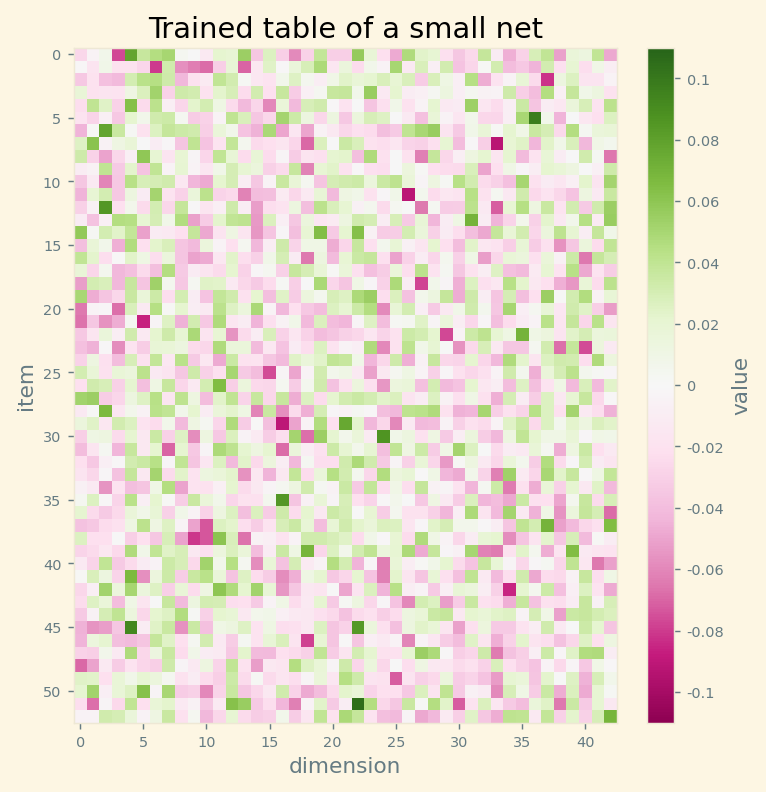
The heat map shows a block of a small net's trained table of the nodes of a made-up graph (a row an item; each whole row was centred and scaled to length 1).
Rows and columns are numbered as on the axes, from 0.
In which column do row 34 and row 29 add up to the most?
21
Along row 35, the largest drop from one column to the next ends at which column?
17
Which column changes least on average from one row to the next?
30
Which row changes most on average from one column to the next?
51
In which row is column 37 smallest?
2
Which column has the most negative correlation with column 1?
23
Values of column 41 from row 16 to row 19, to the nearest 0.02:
0.04 -0.02 -0.02 0
